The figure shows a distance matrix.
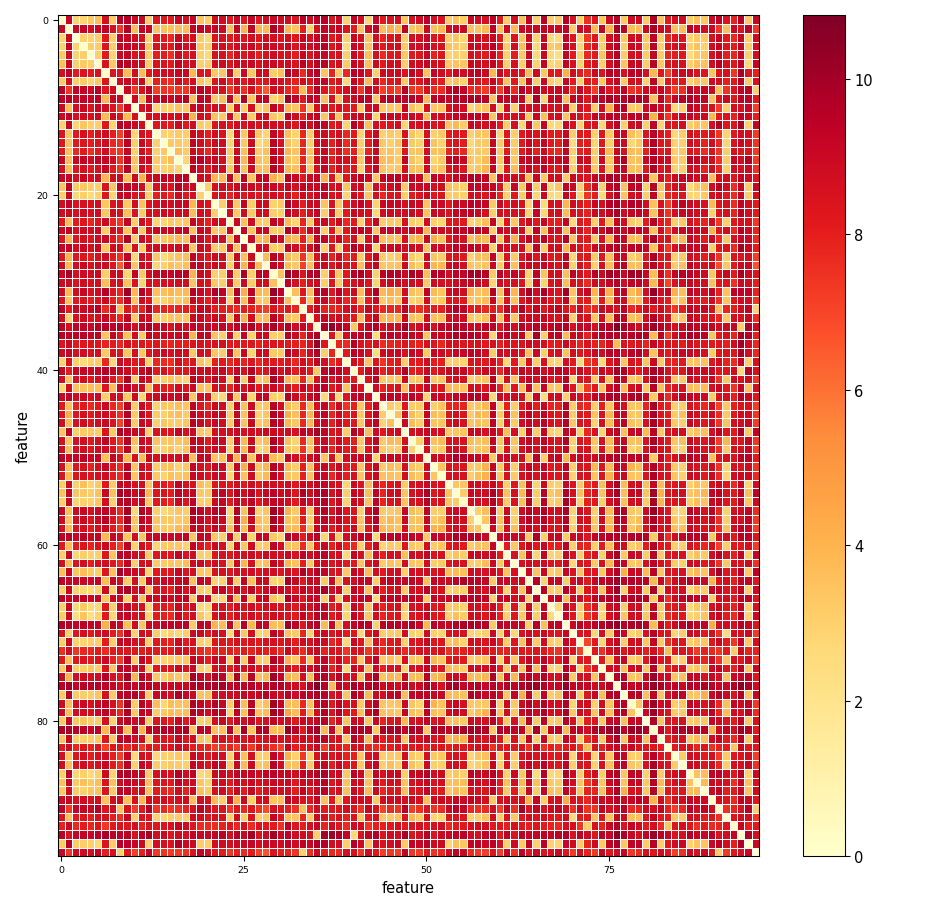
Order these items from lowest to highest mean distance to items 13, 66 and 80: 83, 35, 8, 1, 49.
49, 1, 83, 8, 35
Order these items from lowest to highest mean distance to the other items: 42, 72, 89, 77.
42, 77, 89, 72
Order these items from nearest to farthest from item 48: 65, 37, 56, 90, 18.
56, 90, 37, 65, 18
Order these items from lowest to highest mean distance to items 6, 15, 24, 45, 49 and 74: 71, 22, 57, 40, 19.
57, 22, 71, 19, 40
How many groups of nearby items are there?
7
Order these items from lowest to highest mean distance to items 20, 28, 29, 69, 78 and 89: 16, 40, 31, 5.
16, 31, 5, 40
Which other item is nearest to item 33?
95
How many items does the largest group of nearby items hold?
35
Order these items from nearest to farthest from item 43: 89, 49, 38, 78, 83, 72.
38, 89, 83, 72, 49, 78
